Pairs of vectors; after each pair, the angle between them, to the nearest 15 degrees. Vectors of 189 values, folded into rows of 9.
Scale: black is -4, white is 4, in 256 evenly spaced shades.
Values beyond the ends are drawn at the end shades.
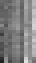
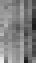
165 degrees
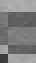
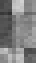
75 degrees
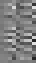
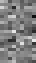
120 degrees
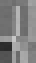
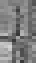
150 degrees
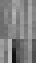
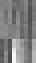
165 degrees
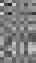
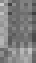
60 degrees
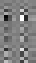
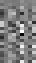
90 degrees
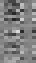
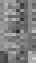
135 degrees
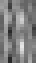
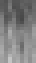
120 degrees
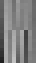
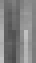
135 degrees
